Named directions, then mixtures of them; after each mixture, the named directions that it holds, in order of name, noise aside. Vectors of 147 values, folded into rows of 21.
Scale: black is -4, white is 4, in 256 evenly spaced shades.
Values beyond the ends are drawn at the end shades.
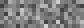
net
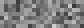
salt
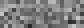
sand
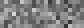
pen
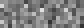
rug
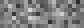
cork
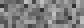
rug, salt.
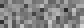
rug.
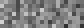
pen, rug, salt.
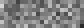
net, rug, salt.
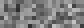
salt.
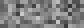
cork, net, pen.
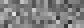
pen.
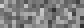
rug.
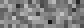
cork, rug.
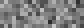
cork, rug.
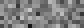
cork, salt, sand.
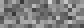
pen, salt.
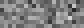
cork, rug, salt.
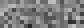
sand.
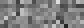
net, pen, salt.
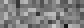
cork, pen, salt.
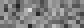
cork, salt.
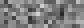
cork, net.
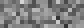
net, pen.
